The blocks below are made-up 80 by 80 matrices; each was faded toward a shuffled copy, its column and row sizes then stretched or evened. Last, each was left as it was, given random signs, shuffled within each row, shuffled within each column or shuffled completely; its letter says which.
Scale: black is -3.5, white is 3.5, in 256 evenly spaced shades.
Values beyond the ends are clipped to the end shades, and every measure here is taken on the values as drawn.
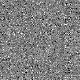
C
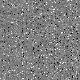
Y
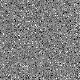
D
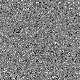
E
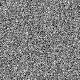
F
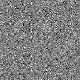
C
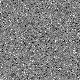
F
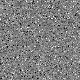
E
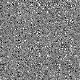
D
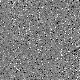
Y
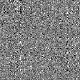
C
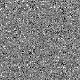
C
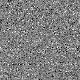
E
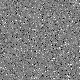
F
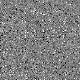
D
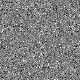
E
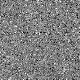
E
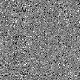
C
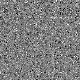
D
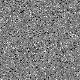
E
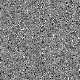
Y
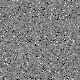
E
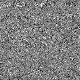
E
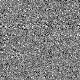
E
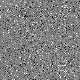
D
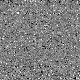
E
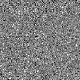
C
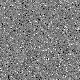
F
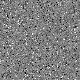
Y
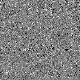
D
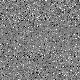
E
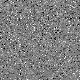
E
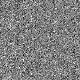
Y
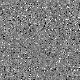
D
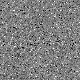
E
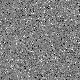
F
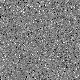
F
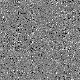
D
